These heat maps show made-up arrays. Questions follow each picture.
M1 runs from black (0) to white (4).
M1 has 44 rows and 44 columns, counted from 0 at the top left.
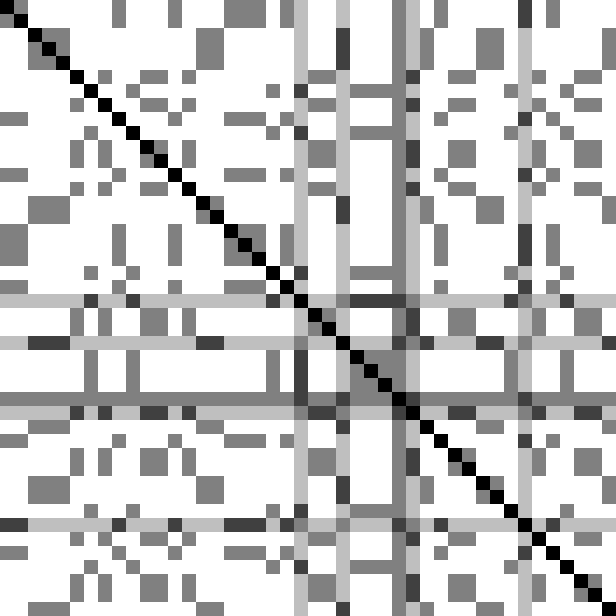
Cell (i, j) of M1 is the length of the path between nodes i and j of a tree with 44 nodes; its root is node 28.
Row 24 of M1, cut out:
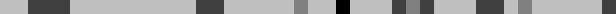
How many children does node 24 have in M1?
9
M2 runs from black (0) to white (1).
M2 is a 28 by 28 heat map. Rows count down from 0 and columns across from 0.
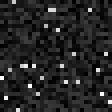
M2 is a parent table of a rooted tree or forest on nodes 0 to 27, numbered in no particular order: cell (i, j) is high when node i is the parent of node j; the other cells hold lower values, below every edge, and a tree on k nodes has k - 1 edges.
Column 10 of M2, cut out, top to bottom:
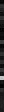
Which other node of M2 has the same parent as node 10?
0
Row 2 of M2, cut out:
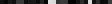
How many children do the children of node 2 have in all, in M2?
2
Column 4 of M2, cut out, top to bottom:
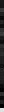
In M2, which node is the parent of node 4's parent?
25
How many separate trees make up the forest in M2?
4
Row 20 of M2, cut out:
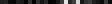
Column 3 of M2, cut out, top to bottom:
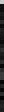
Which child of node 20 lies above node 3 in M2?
19
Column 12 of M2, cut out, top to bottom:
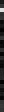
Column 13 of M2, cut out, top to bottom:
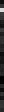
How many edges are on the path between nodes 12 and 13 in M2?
2
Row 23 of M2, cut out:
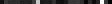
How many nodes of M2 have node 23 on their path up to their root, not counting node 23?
4
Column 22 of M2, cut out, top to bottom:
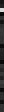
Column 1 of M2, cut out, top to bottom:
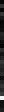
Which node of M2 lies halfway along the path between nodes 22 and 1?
17
